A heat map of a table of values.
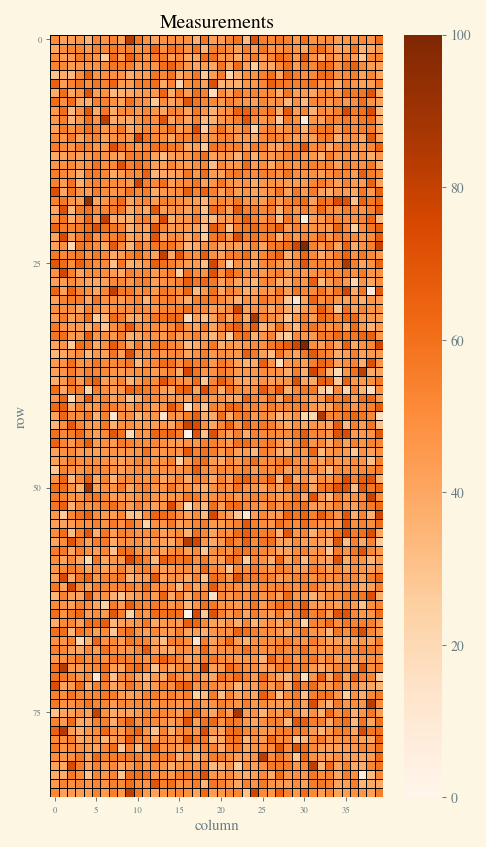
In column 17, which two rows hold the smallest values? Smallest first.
67, 73
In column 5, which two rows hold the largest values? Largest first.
75, 21
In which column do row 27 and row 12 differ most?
18
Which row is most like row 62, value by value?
6
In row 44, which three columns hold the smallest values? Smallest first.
16, 9, 18
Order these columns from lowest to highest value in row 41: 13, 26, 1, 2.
2, 13, 26, 1
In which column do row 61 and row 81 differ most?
19
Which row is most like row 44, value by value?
64
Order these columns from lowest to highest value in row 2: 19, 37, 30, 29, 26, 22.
37, 22, 29, 26, 19, 30
